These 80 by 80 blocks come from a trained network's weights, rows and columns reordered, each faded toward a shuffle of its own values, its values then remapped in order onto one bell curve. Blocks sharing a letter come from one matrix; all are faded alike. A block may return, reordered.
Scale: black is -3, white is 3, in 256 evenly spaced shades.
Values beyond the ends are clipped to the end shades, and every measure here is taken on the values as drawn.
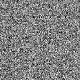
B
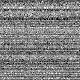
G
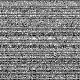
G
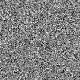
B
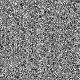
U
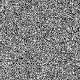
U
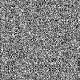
B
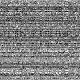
G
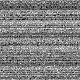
G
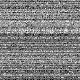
G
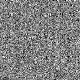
U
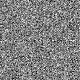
U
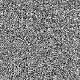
U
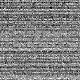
G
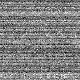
G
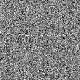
U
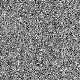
U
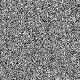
B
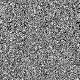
B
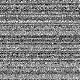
G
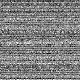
G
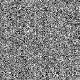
U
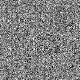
U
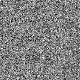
B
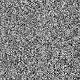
U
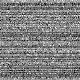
G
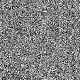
U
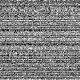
G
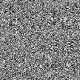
B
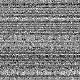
G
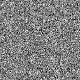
B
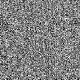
U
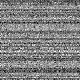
G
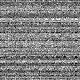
G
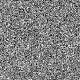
U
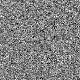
B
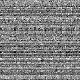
G
